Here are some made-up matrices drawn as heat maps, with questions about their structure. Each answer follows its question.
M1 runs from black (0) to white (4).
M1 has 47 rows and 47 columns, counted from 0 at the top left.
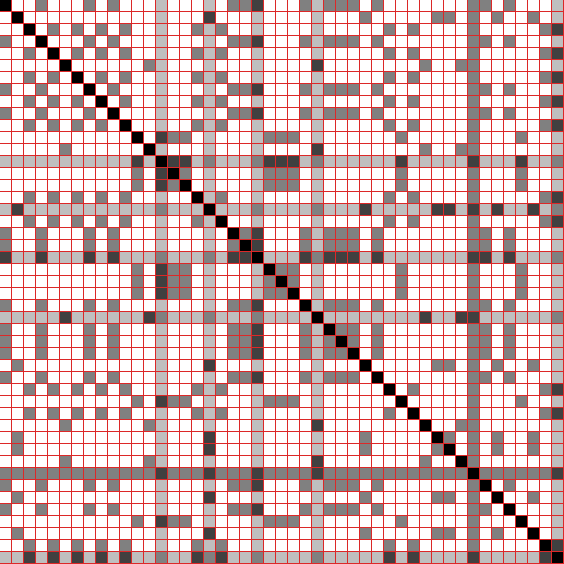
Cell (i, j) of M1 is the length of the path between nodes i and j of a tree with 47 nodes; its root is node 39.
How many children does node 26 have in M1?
4
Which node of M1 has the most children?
21
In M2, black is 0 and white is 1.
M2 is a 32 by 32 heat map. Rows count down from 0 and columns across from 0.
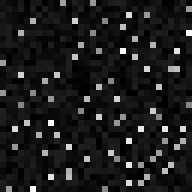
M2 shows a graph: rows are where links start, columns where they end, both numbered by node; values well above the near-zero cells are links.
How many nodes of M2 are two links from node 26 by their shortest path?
4
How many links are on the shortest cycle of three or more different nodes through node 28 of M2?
6
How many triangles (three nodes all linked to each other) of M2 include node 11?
1
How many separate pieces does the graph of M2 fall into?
2
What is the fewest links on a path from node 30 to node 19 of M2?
7
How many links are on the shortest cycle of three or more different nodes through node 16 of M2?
4
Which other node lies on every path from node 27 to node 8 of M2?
node 29
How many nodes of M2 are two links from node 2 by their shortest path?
5
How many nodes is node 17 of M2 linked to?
2
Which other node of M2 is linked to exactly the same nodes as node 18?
node 7
